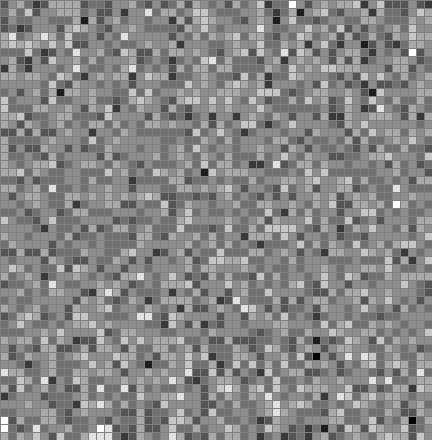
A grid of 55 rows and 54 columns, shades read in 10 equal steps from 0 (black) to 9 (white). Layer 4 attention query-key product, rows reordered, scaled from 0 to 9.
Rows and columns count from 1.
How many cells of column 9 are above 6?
2
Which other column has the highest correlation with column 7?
24
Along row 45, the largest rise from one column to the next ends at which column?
41
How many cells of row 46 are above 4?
30
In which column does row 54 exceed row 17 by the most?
1
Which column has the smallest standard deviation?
20
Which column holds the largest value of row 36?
7
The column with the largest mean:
29
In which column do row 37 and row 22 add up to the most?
14
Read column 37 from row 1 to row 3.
9 6 7
